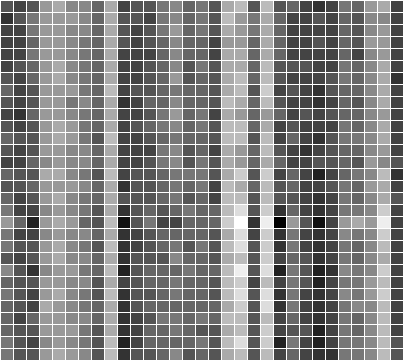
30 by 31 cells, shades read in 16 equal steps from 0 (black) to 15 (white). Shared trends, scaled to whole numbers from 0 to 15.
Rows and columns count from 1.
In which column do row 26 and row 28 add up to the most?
21
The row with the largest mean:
19
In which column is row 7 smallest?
31
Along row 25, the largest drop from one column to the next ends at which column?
22
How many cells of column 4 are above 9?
2
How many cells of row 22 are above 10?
2
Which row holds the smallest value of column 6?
9
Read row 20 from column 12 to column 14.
5 6 6
